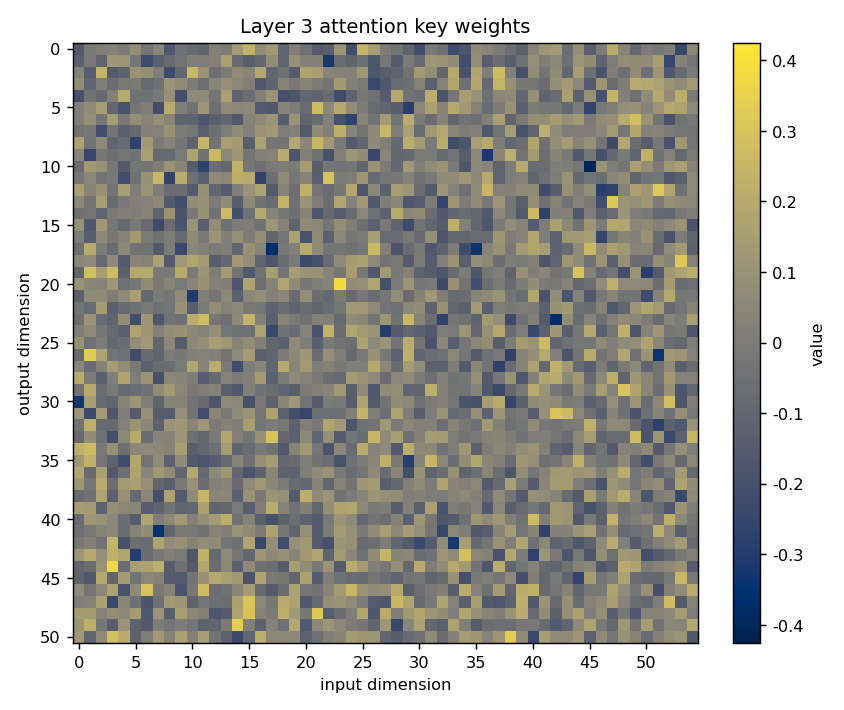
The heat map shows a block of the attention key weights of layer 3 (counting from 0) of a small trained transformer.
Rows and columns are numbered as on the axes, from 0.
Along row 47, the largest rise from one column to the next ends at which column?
28
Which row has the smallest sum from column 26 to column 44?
45
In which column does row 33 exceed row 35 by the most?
49
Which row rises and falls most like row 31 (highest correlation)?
37
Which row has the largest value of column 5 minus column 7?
41
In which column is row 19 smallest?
50
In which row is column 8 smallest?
11
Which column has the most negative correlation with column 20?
43
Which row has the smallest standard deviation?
22
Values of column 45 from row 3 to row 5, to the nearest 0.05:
-0.15 0.1 -0.25
